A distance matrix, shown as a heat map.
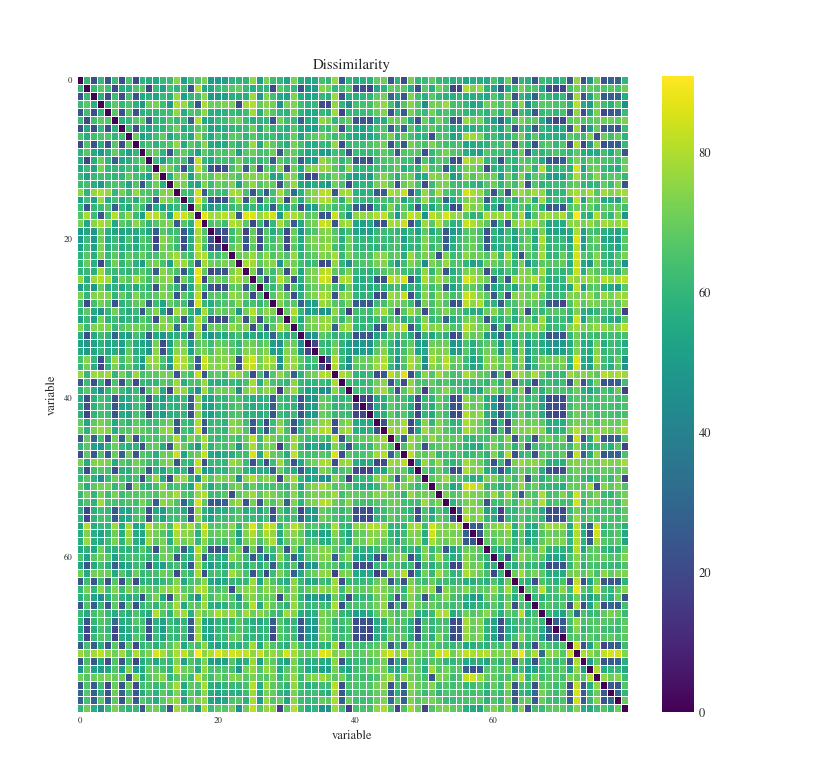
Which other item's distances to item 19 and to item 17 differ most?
24
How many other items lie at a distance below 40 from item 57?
3
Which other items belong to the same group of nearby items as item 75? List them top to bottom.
7, 51
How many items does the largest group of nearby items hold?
16
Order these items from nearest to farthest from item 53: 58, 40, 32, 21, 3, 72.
21, 32, 40, 58, 3, 72
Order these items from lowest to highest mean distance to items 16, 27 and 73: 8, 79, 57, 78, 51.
8, 78, 51, 79, 57
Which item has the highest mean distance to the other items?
72
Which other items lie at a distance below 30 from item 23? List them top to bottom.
3, 17, 35, 36
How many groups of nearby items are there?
11
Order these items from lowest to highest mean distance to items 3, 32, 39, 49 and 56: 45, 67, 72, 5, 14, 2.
5, 2, 67, 45, 14, 72
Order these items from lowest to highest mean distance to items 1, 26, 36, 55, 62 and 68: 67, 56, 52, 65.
65, 67, 52, 56
